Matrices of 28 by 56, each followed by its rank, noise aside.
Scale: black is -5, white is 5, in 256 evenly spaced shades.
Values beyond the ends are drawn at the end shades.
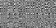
four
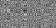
four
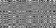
two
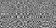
three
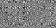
four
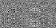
four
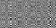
two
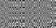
two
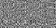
six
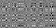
two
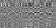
two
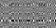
two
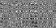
four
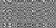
two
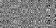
four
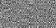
six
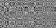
three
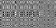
two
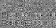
six
